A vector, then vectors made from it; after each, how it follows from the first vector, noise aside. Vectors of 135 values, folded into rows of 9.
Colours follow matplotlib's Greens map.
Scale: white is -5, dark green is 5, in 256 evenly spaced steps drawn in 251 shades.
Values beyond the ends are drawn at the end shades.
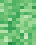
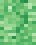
reversed.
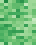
wrapped around, negated.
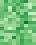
reversed.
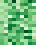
wrapped around, negated, scaled up.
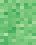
wrapped around, shrunk.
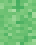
wrapped around, shrunk.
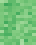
wrapped around, shrunk.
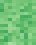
negated, shrunk.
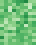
reversed.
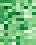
wrapped around, negated, scaled up.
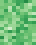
reversed.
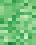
copied.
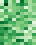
wrapped around, negated, scaled up.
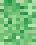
wrapped around, negated.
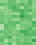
wrapped around, shrunk.
